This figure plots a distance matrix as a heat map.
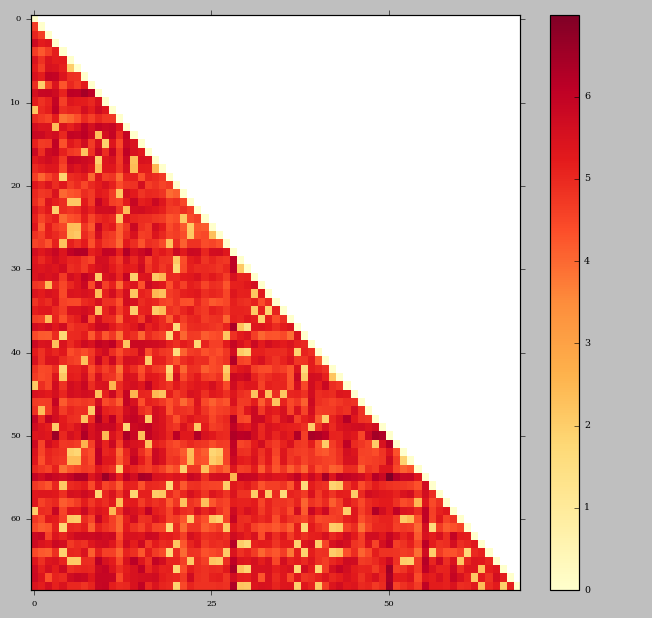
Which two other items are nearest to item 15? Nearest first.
10, 50
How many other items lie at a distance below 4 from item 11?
3
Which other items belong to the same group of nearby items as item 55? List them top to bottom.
28
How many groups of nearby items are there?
14
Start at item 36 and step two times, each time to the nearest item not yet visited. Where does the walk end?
2
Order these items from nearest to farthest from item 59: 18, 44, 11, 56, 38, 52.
44, 11, 38, 56, 18, 52
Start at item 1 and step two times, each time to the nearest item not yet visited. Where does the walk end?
47
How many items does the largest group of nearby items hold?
9
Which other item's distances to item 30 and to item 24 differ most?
37
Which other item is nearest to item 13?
49
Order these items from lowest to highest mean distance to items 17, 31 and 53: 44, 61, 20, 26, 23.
26, 61, 20, 23, 44
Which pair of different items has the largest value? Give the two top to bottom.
50, 55
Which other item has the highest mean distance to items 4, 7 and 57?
55
